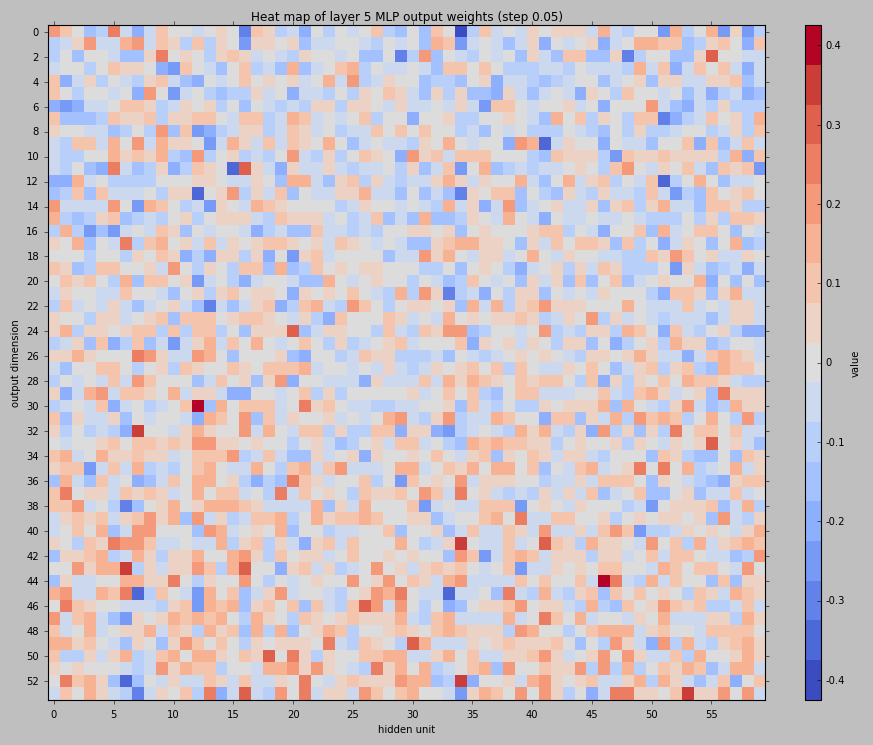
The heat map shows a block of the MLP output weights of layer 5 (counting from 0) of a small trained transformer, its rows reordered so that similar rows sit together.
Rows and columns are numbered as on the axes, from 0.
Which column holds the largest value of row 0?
5
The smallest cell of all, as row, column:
0, 34
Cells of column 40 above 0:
23
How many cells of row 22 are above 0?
24
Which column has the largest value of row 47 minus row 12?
51
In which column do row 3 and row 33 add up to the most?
55
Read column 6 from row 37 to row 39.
0.1 -0.3 0.05
